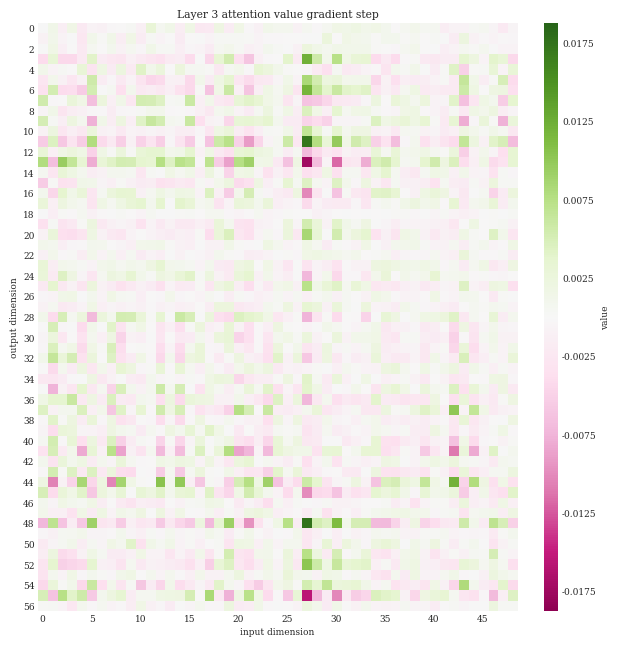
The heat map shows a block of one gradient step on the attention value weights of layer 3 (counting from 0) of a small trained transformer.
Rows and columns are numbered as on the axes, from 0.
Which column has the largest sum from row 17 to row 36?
7
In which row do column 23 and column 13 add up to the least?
41
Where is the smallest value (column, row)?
27, 13
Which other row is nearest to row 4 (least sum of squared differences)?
47
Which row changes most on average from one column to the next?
44
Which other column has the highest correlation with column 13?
40
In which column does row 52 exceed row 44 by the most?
1
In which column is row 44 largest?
42
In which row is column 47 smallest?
9
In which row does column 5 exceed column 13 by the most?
48
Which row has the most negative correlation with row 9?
5
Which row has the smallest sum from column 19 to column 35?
55
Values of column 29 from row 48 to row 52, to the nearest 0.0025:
0.005 0 0.0025 -0.0025 0.0025
